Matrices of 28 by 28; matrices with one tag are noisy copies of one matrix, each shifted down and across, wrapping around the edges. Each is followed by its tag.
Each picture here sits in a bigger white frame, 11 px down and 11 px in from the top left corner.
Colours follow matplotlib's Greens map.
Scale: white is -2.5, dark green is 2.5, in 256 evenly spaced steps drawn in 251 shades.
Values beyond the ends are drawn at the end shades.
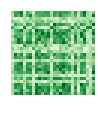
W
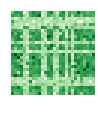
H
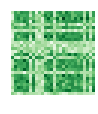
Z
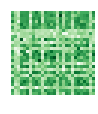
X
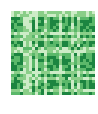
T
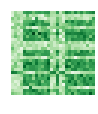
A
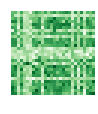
Z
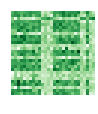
A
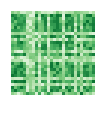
T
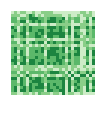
W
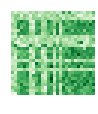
H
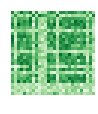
Z
